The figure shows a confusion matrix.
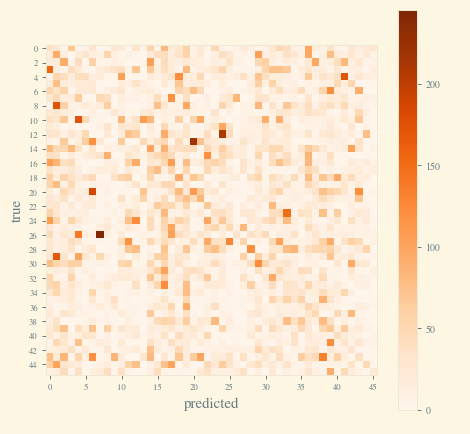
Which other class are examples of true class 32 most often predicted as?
31
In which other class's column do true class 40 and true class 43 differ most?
38
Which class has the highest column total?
16
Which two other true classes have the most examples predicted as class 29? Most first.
30, 1
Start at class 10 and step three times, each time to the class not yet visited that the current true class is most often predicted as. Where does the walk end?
39
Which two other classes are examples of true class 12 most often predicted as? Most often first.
24, 16
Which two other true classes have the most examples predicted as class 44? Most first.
12, 28
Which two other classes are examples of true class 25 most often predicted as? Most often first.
17, 27
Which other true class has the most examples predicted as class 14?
2
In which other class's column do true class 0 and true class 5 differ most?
36
